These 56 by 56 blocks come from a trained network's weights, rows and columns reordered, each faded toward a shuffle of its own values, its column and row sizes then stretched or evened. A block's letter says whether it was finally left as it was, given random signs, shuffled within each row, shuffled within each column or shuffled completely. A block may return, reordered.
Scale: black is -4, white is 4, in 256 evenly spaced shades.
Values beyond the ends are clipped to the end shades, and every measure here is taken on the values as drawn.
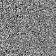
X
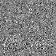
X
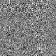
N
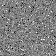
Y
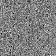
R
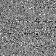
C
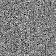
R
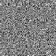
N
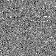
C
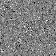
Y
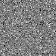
X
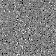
R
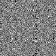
N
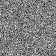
Y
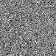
X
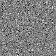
R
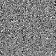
X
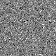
C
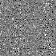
X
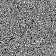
Y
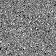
Y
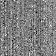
R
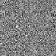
N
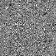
X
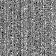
R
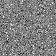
Y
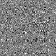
N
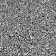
X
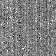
R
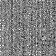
N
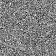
Y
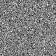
Y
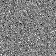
Y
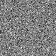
Y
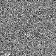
X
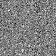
R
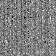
N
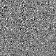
X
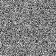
C
